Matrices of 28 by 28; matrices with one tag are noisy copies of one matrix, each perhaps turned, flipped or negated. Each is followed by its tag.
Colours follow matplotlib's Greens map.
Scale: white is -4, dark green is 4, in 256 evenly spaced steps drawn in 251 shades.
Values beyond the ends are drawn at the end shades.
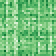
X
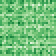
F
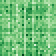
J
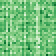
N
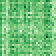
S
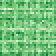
F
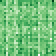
X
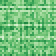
N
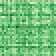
F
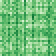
J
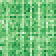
J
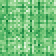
J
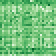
S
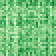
X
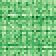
N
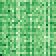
N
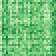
S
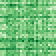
X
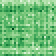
S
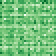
F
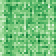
S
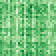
J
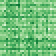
X
